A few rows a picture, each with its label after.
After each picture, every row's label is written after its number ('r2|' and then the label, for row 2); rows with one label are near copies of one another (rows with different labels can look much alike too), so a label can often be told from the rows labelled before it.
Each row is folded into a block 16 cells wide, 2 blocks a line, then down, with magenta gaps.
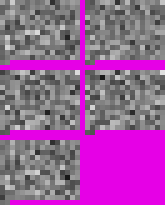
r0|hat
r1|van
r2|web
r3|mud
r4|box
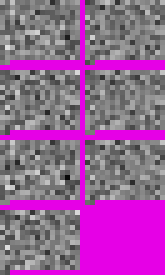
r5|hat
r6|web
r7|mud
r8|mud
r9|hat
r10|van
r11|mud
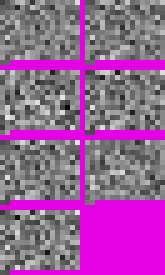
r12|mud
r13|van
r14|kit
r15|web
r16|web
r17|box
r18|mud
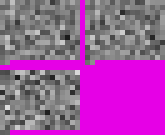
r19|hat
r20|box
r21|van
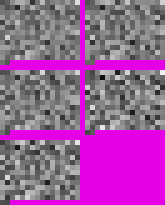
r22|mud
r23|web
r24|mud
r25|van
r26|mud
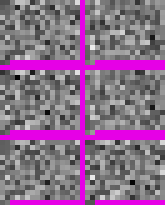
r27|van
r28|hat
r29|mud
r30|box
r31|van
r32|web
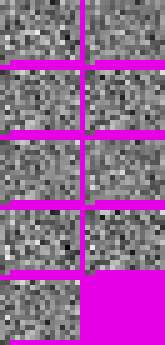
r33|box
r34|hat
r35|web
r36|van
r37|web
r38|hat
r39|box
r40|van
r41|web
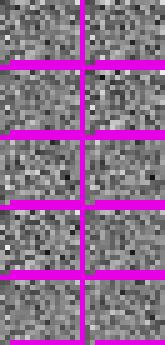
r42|web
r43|web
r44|web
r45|mud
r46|box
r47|hat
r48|van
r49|web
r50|van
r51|box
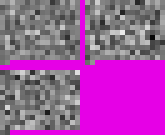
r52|hat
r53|hat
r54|web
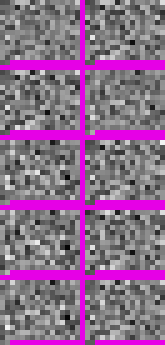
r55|van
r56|van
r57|van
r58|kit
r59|box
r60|van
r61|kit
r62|web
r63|hat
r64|van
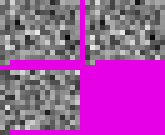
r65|kit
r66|kit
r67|web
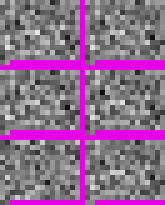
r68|kit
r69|box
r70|box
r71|kit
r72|van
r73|hat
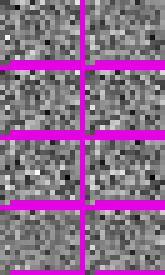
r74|web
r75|hat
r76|mud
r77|van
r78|kit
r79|kit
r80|web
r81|van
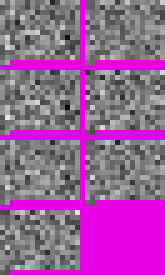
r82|kit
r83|van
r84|box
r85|mud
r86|kit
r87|web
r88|van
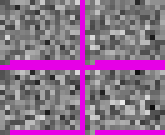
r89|mud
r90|hat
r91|van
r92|kit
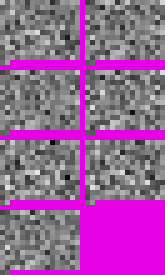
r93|kit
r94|web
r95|web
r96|mud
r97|kit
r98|box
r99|web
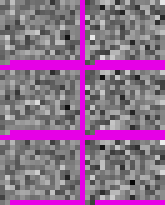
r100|hat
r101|van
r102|box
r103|van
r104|kit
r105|mud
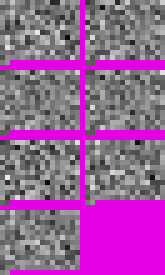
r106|box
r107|mud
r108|mud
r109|mud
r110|web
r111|hat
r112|kit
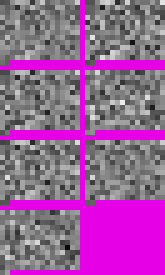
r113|mud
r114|van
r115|van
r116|hat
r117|web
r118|web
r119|box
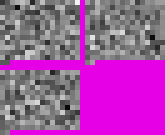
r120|mud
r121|kit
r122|box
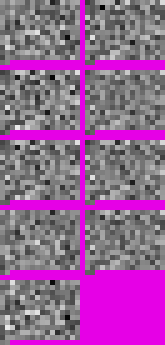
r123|box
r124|mud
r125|van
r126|web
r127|van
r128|van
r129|kit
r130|van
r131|hat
